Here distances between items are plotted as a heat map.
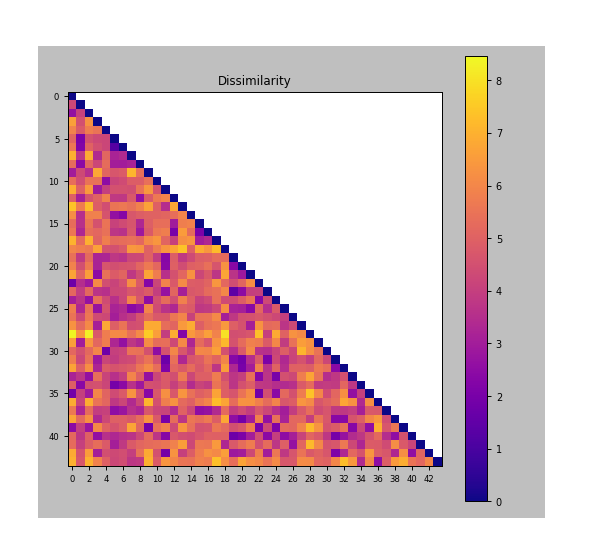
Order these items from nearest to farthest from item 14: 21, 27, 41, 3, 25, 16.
41, 25, 16, 3, 21, 27
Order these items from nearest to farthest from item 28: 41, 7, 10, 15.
7, 15, 10, 41
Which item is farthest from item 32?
43
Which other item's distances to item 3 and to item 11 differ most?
27
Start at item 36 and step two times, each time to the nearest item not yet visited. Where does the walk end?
34
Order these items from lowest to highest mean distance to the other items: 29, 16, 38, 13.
38, 16, 29, 13
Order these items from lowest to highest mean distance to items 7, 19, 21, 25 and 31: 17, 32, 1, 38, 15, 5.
38, 32, 5, 1, 15, 17
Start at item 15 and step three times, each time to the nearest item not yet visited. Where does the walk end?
8
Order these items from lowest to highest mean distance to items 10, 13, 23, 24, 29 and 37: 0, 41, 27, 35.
35, 41, 0, 27
